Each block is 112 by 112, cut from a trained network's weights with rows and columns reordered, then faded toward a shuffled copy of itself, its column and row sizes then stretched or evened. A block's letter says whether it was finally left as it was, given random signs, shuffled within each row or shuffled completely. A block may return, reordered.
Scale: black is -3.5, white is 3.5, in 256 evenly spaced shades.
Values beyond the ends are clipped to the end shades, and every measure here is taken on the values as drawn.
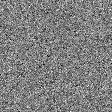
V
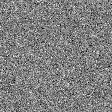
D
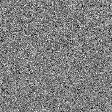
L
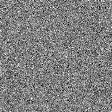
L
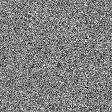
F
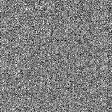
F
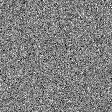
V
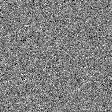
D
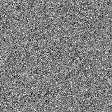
L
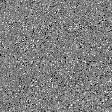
F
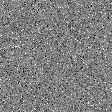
V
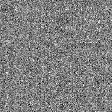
F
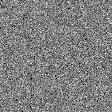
L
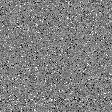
D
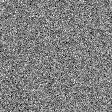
V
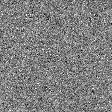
D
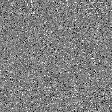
L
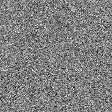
D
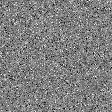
V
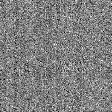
F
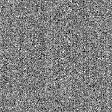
F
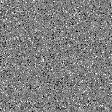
F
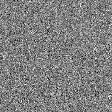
L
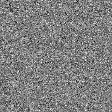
L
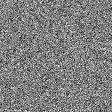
D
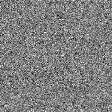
F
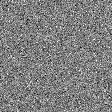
V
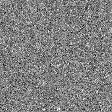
L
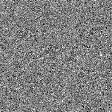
L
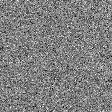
D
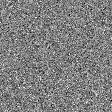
V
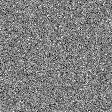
V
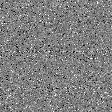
D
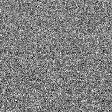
F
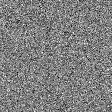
V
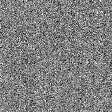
F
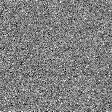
D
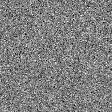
V
